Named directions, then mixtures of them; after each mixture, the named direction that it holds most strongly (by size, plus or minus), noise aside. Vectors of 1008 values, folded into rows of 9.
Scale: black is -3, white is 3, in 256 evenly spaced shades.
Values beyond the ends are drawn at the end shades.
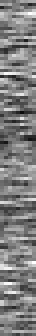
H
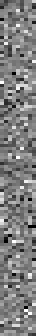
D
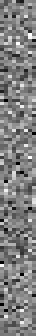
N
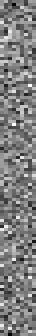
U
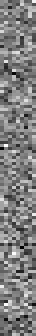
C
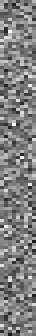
U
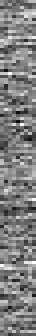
H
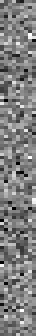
N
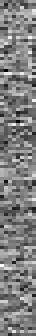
H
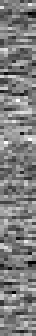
H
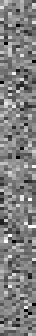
D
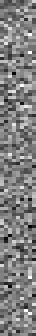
D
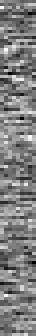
H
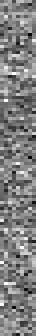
N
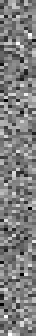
N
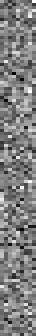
C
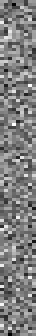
U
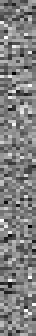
U
